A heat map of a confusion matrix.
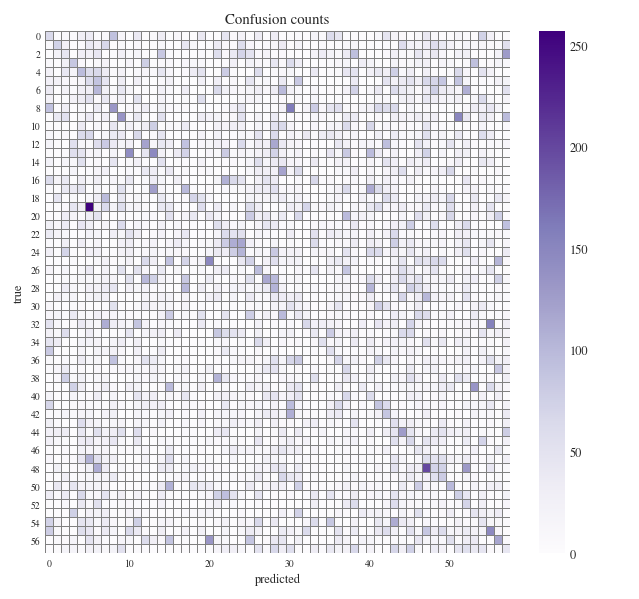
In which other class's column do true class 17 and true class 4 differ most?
13
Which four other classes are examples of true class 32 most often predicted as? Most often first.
55, 7, 11, 45
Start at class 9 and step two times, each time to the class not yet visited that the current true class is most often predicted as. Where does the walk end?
22
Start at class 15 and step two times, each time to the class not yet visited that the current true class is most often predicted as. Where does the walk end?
47
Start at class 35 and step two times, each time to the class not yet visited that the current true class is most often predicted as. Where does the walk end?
8
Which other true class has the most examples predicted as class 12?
27
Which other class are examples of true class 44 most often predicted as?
57
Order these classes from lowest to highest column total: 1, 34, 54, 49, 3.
34, 1, 3, 54, 49
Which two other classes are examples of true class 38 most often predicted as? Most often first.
21, 2
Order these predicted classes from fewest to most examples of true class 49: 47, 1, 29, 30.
1, 47, 30, 29
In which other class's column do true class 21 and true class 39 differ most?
53
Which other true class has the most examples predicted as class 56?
25
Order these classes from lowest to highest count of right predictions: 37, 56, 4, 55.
37, 4, 56, 55
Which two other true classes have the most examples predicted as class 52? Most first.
48, 6
